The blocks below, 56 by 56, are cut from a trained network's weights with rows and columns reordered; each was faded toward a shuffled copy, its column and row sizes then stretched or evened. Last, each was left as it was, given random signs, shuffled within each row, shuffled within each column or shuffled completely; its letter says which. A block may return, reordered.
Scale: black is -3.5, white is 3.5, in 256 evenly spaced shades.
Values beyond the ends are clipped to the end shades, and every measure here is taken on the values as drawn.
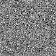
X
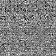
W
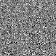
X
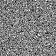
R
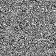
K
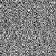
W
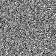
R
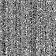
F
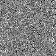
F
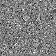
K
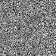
F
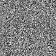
F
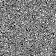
R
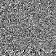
X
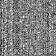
W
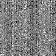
W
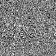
X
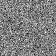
R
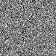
F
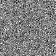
F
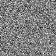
K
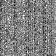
F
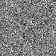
F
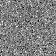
R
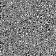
X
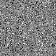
X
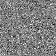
K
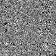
X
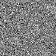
K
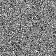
R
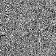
X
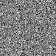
F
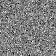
R
